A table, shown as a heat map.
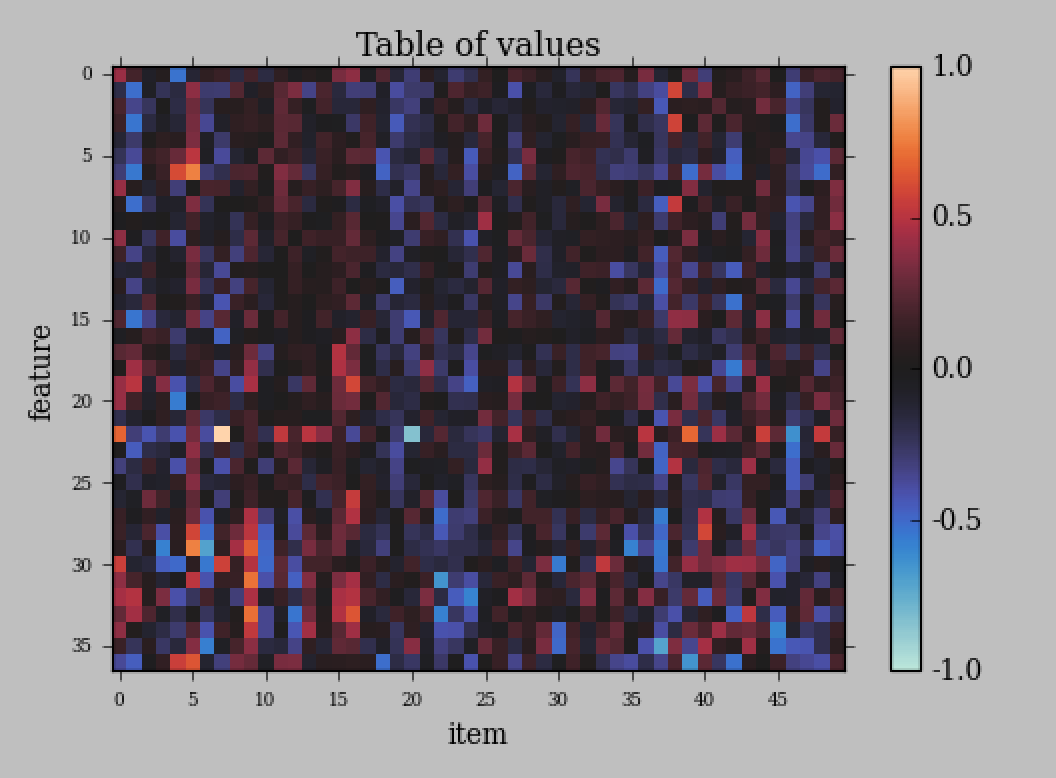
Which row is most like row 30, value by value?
34
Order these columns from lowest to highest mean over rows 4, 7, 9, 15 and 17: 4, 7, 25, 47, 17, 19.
19, 4, 47, 7, 17, 25
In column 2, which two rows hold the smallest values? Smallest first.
22, 15
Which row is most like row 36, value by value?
6
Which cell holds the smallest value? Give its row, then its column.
22, 20
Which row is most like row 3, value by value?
8
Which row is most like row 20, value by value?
0
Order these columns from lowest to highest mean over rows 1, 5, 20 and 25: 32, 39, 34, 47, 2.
47, 34, 39, 2, 32
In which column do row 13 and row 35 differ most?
36
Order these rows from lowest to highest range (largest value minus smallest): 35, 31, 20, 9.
9, 20, 35, 31
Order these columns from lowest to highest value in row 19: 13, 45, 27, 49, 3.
45, 49, 13, 3, 27
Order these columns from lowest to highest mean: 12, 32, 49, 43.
12, 32, 49, 43
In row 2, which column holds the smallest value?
37
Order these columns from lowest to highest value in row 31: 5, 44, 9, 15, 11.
44, 11, 15, 5, 9
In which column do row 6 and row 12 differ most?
4
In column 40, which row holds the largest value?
28
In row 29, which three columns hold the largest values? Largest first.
5, 9, 8
